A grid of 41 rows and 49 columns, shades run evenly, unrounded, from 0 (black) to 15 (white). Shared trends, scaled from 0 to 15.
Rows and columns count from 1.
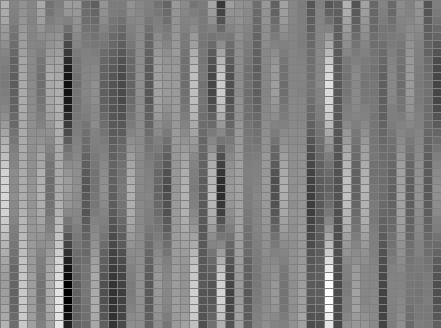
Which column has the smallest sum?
8
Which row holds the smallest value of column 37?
1
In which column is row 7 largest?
37
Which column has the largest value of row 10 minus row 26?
25
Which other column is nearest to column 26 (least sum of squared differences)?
12
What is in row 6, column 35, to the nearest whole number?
6
